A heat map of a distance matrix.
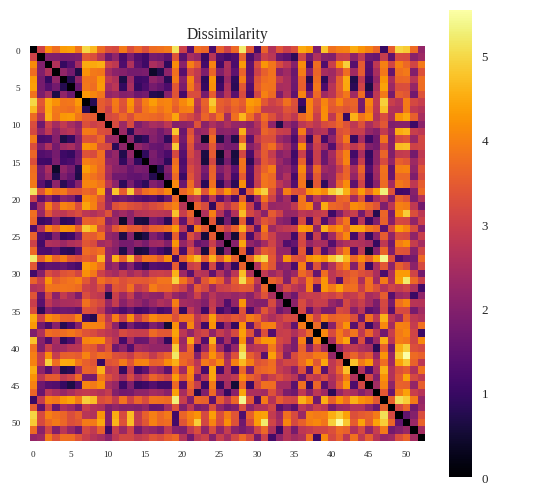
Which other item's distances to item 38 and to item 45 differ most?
5
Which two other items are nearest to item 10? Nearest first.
33, 51
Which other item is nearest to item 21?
24
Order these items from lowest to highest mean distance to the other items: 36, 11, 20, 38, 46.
20, 46, 11, 38, 36
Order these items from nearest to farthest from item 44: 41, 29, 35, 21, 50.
35, 41, 29, 21, 50
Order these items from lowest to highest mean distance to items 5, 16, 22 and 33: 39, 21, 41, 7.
39, 41, 21, 7
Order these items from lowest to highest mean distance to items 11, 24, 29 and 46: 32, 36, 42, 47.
47, 32, 42, 36
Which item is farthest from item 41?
50
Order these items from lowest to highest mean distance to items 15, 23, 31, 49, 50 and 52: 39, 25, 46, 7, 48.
25, 48, 46, 39, 7
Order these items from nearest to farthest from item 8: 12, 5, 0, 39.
12, 5, 39, 0
